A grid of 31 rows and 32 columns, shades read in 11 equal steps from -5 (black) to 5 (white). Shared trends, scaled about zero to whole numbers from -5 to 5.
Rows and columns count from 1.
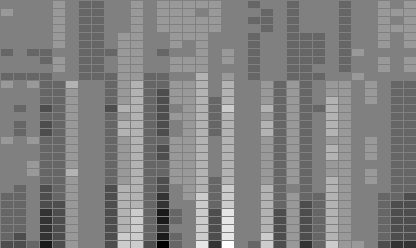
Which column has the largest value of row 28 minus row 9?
18
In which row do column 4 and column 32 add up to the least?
31
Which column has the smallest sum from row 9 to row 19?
13
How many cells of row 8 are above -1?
24
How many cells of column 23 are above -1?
21
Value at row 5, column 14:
1
